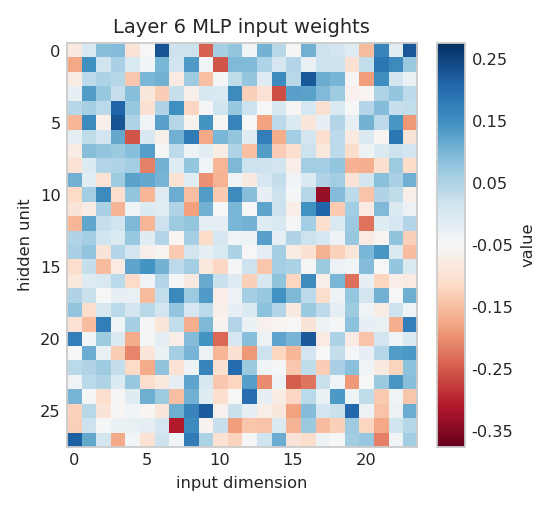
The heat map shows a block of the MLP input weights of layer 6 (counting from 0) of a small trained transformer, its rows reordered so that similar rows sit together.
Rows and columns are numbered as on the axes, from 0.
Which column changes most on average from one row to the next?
9
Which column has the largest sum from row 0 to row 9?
3
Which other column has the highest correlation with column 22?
1
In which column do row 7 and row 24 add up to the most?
5
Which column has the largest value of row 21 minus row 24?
23
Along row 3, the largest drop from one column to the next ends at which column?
12
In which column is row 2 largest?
16
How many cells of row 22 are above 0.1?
2
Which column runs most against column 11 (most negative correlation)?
8
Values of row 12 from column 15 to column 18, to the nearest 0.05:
-0.05 0.05 -0.1 0
